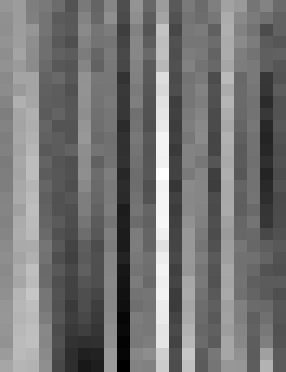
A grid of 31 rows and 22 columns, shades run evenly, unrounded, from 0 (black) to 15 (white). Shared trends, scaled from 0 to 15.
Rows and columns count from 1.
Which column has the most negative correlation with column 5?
15
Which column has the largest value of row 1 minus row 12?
21
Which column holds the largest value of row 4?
13
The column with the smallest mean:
10
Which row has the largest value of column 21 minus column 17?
31
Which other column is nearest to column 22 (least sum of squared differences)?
5
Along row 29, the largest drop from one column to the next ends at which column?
14
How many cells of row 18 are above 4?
19
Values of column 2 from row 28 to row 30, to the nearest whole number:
11 11 11
